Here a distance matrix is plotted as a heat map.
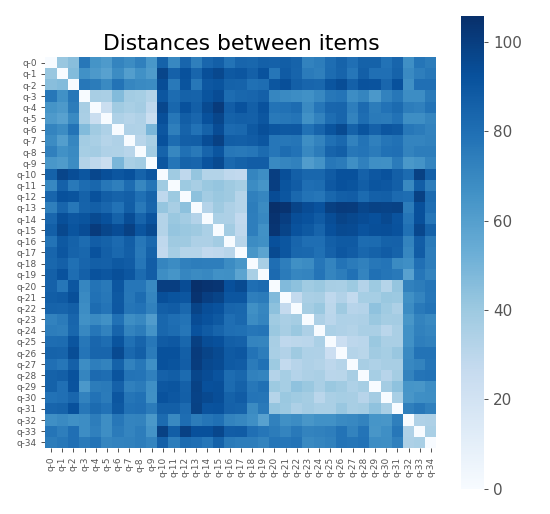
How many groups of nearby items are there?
6
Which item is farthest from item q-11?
q-20
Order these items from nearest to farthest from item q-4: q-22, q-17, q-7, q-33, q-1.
q-7, q-1, q-33, q-22, q-17
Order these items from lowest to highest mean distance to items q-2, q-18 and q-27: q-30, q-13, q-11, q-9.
q-30, q-9, q-11, q-13
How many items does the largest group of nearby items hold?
12
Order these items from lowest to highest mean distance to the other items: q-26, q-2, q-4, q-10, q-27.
q-27, q-26, q-4, q-10, q-2
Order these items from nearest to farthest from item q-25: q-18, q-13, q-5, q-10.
q-18, q-5, q-10, q-13
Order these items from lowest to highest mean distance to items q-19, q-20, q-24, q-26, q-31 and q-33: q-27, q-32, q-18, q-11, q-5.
q-27, q-32, q-18, q-5, q-11
